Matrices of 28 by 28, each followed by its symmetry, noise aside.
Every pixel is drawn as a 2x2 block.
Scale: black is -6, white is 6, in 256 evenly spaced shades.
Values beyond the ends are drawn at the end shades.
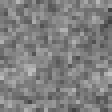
no symmetry.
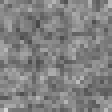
symmetric.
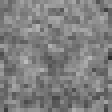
mirrored left to right.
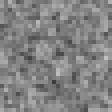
symmetric across the other diagonal.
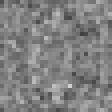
mirrored top to bottom.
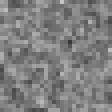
symmetric across the other diagonal.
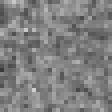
antisymmetric.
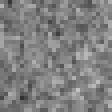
no symmetry.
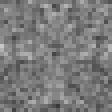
mirrored left to right.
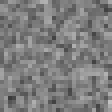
no symmetry.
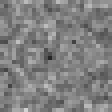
mirrored top to bottom.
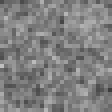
symmetric across the other diagonal.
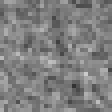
antisymmetric.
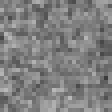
antisymmetric.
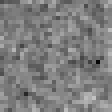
no symmetry.
